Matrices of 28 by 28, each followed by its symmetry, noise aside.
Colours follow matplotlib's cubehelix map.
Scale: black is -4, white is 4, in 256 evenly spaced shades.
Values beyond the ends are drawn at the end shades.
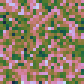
no symmetry.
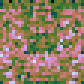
mirrored left to right.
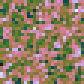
same after a half turn.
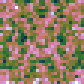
mirrored left to right.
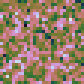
symmetric across the other diagonal.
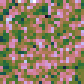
no symmetry.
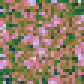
same after a half turn.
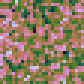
antisymmetric.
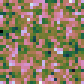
same after a half turn.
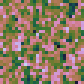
no symmetry.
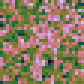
symmetric across the other diagonal.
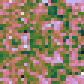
mirrored top to bottom.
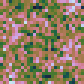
same after a half turn.
